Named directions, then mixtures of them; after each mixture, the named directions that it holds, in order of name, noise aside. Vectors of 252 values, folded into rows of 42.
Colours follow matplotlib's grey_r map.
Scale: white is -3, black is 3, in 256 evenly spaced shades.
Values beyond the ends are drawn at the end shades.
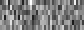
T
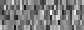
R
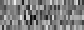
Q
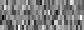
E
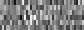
Q.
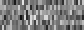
Q.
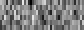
R, T.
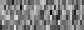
R.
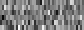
E.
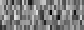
R, T.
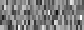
E.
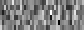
R.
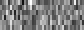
T.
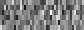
R.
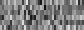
E, Q.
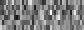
R, T.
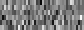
E.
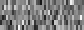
E.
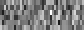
R.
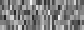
E, T.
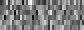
R, T.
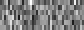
T.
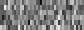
E, R.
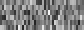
E, T.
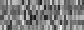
E, Q.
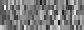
E, R.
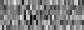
Q.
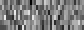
E, T.
